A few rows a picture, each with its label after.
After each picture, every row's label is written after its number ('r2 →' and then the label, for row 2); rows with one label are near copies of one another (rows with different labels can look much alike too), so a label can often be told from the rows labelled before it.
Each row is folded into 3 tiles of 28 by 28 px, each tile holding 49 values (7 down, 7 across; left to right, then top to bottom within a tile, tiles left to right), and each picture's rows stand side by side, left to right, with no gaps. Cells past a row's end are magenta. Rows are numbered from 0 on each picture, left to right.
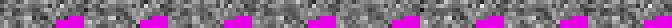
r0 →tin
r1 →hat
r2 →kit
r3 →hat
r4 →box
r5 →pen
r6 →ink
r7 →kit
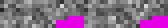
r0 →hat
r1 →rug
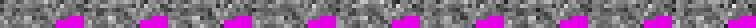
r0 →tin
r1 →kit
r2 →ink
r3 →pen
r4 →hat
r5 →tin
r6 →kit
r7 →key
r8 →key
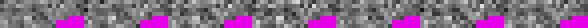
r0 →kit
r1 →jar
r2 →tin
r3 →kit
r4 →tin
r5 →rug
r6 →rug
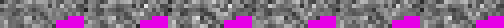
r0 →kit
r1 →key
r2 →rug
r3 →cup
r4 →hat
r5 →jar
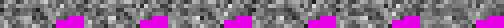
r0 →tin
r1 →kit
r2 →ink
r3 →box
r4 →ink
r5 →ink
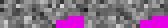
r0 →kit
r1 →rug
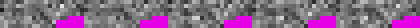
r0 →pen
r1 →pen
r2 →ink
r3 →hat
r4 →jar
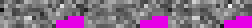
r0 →ink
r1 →hat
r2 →hat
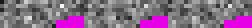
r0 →jar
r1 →tin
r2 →kit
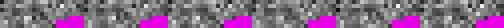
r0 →kit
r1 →jar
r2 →box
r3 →box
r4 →jar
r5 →box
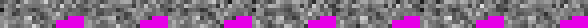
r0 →rug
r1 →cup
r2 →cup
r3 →box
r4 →kit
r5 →jar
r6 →kit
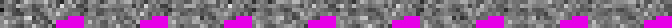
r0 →hat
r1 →key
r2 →pen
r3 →jar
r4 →ink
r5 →tin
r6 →pen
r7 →box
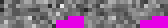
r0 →key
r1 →hat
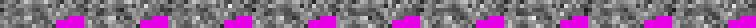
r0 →hat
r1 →tin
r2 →jar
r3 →box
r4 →ink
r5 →box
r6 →ink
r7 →box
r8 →rug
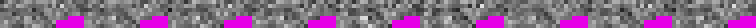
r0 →kit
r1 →hat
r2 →jar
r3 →cup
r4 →ink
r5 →tin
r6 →pen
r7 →kit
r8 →jar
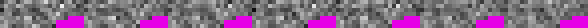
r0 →rug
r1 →ink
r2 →box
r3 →jar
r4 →kit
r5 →cup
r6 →tin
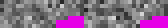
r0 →box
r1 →ink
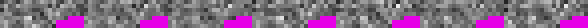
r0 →ink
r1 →key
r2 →tin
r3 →ink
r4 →kit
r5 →kit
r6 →box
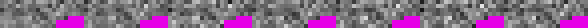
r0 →cup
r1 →rug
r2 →pen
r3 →cup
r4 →jar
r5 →jar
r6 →cup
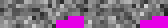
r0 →cup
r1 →key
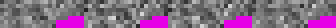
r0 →tin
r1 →ink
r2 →ink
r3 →key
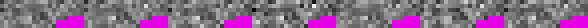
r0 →cup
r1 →jar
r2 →ink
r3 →pen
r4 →hat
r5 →tin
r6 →jar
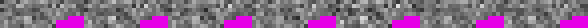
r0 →kit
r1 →kit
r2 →tin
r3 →tin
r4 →kit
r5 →key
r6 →kit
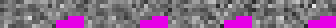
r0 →jar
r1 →box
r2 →key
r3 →kit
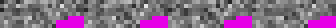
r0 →jar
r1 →key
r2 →cup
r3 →ink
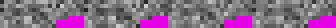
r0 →kit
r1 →box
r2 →cup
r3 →pen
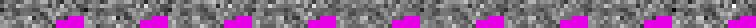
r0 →cup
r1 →pen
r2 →box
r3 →rug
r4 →cup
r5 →key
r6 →hat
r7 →cup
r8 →pen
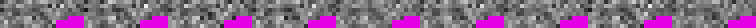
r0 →kit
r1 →jar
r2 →cup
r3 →tin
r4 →box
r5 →tin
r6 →cup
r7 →rug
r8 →cup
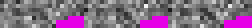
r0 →ink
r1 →rug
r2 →rug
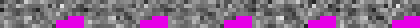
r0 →jar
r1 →pen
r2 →cup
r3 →hat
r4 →tin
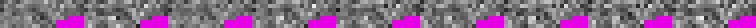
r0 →rug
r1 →ink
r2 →pen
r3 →jar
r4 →key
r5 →box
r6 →kit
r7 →kit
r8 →ink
